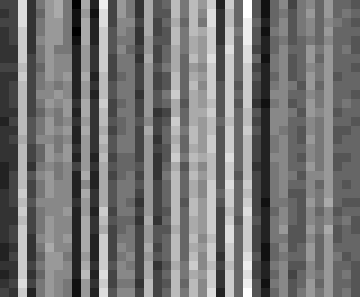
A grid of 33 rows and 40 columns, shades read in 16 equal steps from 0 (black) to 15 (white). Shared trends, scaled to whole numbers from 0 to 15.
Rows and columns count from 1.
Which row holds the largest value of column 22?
30
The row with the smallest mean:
19
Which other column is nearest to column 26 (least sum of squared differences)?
24
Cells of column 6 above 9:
1
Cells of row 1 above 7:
16
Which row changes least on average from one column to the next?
14
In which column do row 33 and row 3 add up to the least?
9
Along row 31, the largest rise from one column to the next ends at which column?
12
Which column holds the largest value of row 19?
26
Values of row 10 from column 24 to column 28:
12 5 12 5 12
